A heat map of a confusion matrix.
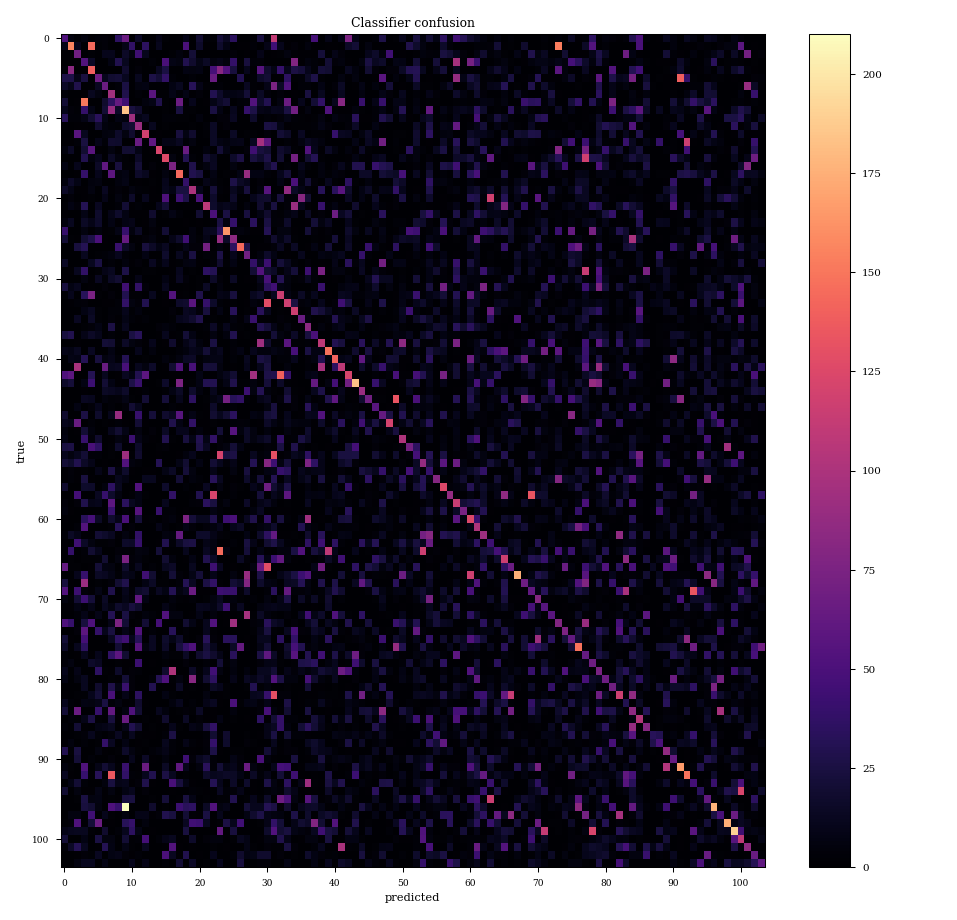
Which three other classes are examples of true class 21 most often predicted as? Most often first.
34, 65, 90
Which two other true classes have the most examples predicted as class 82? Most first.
97, 62
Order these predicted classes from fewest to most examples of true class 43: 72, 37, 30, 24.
24, 30, 72, 37
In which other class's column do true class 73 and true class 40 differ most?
25
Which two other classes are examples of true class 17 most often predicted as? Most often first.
27, 7
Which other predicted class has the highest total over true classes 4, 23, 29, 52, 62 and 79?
31
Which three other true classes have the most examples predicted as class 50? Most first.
38, 67, 17
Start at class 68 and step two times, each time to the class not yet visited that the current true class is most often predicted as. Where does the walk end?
58
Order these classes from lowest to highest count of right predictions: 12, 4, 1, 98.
12, 4, 1, 98
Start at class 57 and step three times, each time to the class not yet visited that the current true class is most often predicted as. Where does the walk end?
36
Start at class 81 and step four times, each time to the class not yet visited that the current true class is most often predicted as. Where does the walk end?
13
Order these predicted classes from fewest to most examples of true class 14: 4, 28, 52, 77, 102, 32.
52, 32, 102, 28, 4, 77
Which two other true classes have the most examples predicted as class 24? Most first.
45, 4
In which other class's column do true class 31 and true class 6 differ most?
101
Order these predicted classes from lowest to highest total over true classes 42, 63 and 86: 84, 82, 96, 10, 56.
82, 96, 10, 56, 84
